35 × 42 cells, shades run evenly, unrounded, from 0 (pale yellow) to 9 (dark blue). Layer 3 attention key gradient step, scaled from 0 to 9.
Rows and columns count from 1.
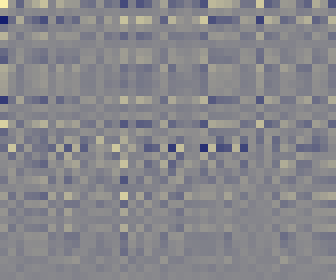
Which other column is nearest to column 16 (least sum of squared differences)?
42
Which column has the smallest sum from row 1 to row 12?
1
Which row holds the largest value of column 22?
19
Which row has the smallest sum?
25
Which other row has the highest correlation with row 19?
22
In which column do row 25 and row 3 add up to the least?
16
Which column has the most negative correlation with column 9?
23
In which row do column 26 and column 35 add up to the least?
3
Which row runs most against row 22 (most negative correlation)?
20
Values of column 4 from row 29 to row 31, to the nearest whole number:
5 4 4
